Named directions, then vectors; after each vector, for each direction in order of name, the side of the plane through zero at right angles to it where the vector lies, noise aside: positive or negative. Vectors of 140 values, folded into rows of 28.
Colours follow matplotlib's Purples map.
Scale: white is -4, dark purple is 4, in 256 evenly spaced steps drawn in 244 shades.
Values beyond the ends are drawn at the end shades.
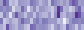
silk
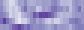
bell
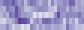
negative, positive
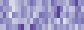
positive, positive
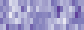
positive, positive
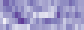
negative, positive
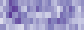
negative, negative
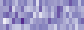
negative, positive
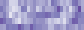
positive, positive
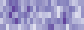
negative, negative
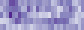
negative, negative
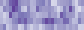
negative, negative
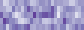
positive, negative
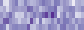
positive, negative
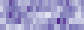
negative, negative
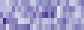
positive, negative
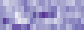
positive, negative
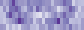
negative, negative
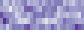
positive, negative
